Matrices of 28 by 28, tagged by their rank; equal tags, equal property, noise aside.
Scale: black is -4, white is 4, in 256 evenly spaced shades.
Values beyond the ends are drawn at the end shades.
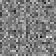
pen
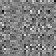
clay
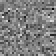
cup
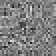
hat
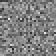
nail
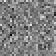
hat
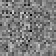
cup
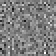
clay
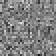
nail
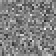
nail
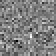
hat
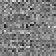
clay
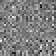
clay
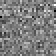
cup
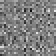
clay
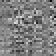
clay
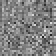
hat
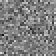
nail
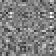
clay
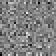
hat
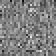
hat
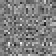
clay
